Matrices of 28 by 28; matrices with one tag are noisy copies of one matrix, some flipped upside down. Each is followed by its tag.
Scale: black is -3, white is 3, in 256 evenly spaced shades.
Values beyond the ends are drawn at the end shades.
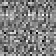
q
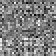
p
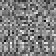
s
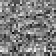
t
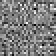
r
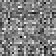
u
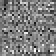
r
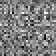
s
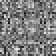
u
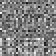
p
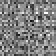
s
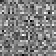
s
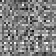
s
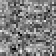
t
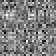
q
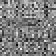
p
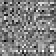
r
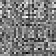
p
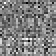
p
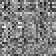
u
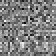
s
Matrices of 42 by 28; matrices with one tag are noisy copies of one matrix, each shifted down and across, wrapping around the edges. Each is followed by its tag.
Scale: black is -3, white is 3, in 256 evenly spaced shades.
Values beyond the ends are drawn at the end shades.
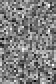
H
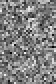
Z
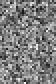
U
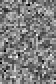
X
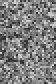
Z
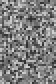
U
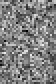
U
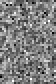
X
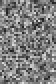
Z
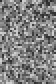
Z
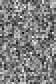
H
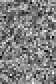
Z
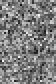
Z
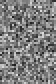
H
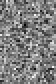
U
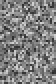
Z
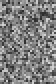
U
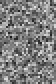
Z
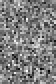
H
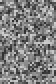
Z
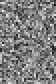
U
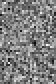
H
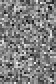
H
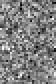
Z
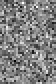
X
